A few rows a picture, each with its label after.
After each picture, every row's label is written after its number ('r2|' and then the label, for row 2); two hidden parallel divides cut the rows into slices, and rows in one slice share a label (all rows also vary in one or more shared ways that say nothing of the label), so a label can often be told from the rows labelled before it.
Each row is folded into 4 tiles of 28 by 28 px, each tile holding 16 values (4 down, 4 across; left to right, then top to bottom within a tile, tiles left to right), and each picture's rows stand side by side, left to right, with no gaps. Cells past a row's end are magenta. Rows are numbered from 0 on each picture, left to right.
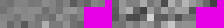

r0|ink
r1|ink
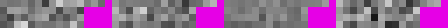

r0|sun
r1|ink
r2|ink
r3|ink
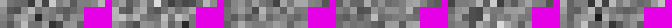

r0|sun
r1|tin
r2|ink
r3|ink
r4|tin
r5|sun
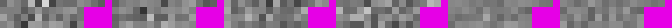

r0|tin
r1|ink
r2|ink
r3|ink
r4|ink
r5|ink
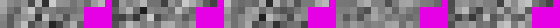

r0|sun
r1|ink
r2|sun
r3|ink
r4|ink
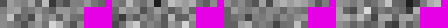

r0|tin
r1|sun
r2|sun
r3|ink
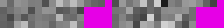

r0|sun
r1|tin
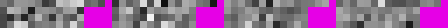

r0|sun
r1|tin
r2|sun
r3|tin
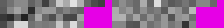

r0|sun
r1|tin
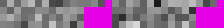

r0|tin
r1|sun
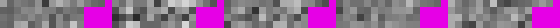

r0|sun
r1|sun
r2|ink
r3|ink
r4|tin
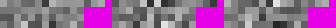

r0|sun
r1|tin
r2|sun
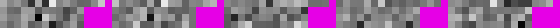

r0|sun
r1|sun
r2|sun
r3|tin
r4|tin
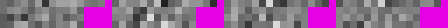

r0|sun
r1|tin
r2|tin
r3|tin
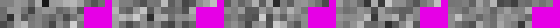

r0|sun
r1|ink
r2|tin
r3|sun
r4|tin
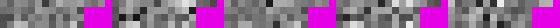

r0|sun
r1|sun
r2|sun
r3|sun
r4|sun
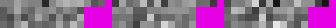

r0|sun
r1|tin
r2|tin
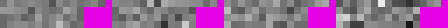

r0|ink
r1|sun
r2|ink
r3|tin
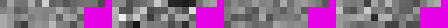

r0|tin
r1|tin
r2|ink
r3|ink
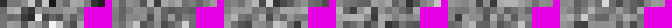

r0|tin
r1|sun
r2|tin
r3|ink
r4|sun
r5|tin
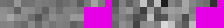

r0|ink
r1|tin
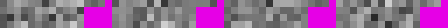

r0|sun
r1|tin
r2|sun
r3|sun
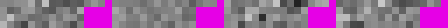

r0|tin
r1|ink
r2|ink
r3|tin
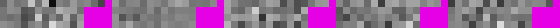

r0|tin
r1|ink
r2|ink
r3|sun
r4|tin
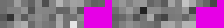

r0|sun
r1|ink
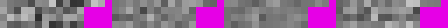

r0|ink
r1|ink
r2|ink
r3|ink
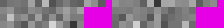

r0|tin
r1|sun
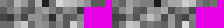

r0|sun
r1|sun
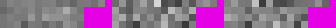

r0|ink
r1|tin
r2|tin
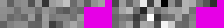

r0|sun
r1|tin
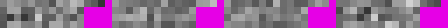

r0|ink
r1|ink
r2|ink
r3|ink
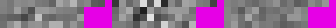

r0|ink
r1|tin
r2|ink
